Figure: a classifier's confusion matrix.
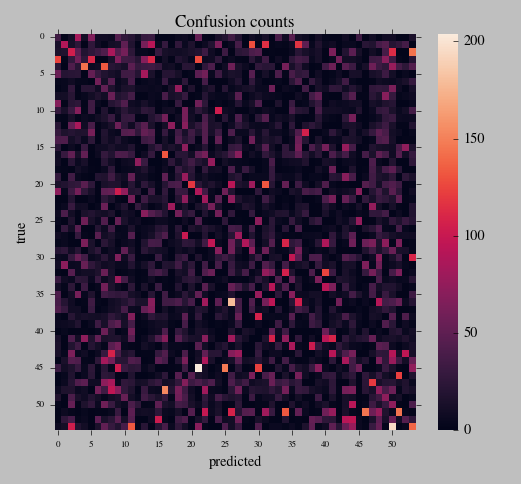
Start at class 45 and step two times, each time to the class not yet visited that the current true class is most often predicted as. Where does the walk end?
9
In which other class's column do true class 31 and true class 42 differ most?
38
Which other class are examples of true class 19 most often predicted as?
43
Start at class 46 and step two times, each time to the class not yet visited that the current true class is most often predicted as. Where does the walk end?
34
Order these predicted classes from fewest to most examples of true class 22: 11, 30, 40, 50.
30, 50, 40, 11
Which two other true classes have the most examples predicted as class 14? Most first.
3, 1
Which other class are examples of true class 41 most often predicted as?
32
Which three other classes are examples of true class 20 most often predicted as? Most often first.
31, 26, 29
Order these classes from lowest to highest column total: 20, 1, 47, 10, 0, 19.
1, 20, 0, 10, 47, 19
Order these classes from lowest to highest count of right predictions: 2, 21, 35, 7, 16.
7, 35, 21, 2, 16
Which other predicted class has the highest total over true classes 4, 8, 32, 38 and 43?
50
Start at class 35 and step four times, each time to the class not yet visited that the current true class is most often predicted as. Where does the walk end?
44
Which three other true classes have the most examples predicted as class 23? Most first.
28, 17, 32
